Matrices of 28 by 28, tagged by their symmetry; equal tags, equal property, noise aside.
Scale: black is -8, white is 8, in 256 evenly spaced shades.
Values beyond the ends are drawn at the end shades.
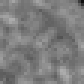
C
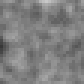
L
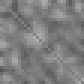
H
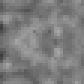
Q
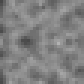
Q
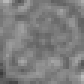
C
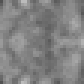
Q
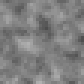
L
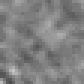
C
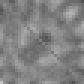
C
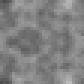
Q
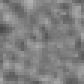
L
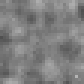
L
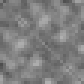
H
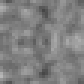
Q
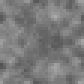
Q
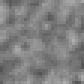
L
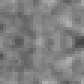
Q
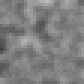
L
